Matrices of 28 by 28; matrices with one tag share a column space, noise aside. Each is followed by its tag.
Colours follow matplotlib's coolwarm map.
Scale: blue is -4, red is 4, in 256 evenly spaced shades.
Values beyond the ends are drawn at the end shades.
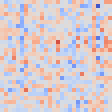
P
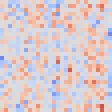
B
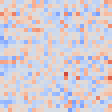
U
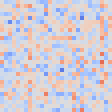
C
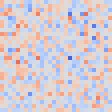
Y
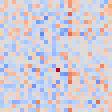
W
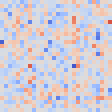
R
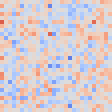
R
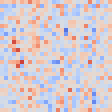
P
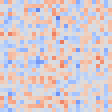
Y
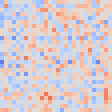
C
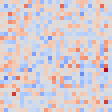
W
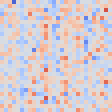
Y
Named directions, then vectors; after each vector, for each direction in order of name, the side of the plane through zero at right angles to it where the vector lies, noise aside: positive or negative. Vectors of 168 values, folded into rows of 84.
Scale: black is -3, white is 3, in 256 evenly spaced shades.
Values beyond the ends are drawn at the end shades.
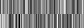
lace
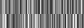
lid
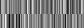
positive, positive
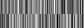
negative, positive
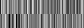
positive, positive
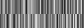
negative, positive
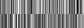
positive, negative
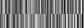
negative, positive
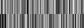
negative, negative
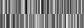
negative, positive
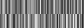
negative, positive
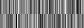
positive, positive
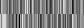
positive, positive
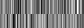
negative, positive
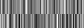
positive, negative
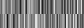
negative, positive
